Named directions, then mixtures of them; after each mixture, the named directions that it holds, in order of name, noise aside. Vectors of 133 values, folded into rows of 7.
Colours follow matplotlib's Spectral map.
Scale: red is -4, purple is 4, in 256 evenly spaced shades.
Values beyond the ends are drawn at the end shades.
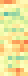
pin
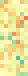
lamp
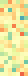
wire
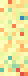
pin, wire.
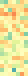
pin, wire.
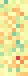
lamp, pin.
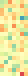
wire.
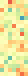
pin, wire.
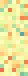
wire.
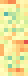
pin.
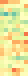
pin, wire.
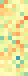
lamp.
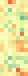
pin, wire.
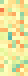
lamp, wire.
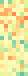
lamp, pin.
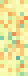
lamp.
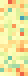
pin, wire.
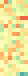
lamp, wire.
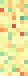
wire.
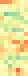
pin.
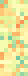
lamp.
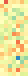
lamp, pin.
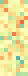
lamp.
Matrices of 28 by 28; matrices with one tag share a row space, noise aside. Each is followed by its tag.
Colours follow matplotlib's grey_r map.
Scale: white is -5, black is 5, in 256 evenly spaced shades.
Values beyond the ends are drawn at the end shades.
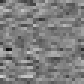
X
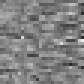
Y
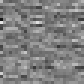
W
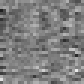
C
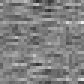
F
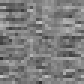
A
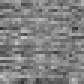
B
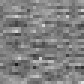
F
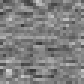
X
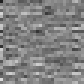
W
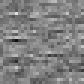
F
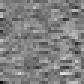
C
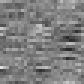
A
